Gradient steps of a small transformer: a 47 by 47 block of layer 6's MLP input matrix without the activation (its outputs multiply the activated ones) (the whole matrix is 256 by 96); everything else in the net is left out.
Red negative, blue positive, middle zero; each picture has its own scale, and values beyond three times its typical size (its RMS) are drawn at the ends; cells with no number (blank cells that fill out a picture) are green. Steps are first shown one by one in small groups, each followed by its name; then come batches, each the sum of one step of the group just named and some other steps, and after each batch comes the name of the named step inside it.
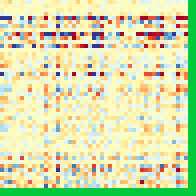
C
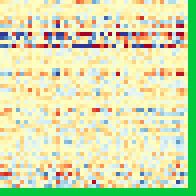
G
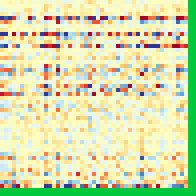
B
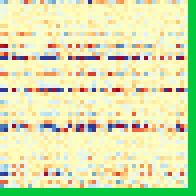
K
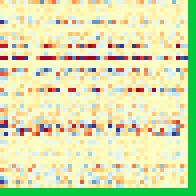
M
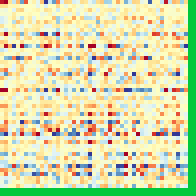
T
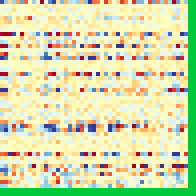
K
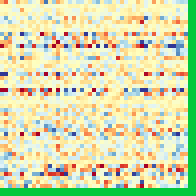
T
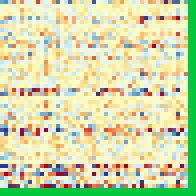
M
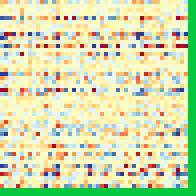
T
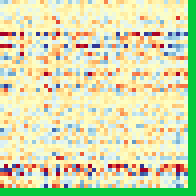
C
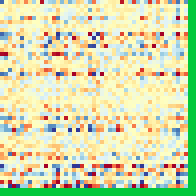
C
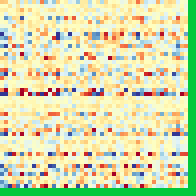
T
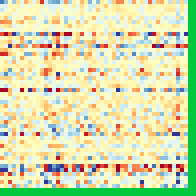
T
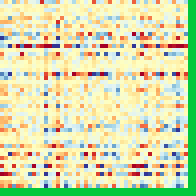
G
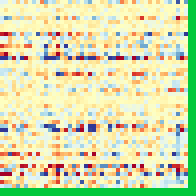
K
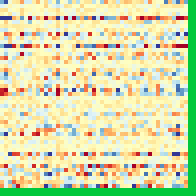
B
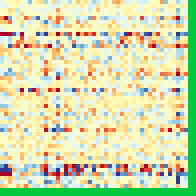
G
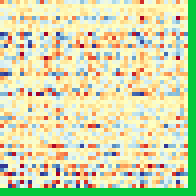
B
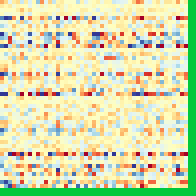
C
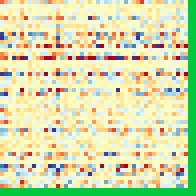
M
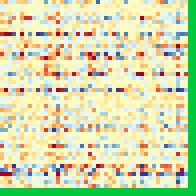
B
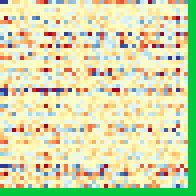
C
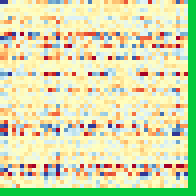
M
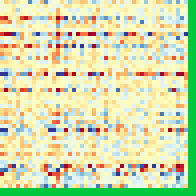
G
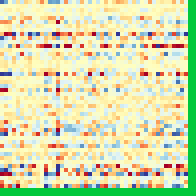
T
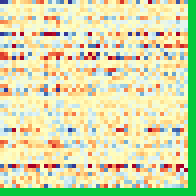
B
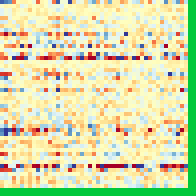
M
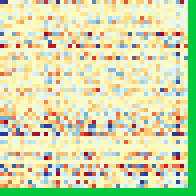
M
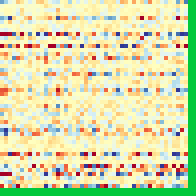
M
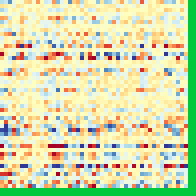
M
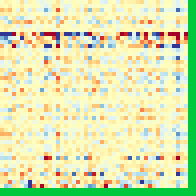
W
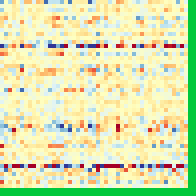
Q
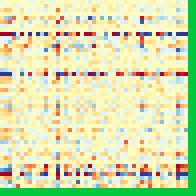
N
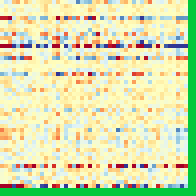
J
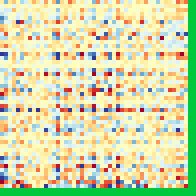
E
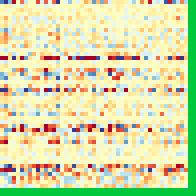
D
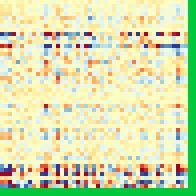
W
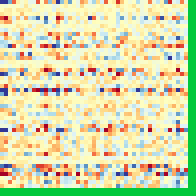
D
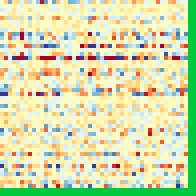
Q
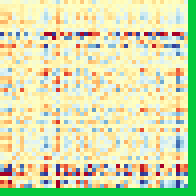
W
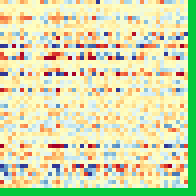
Q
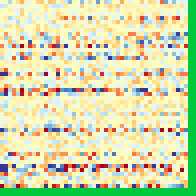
J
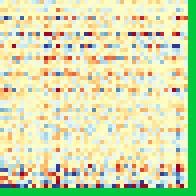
W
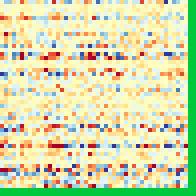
D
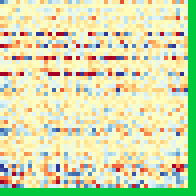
W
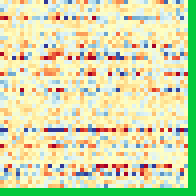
Q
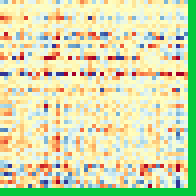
D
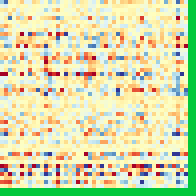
W
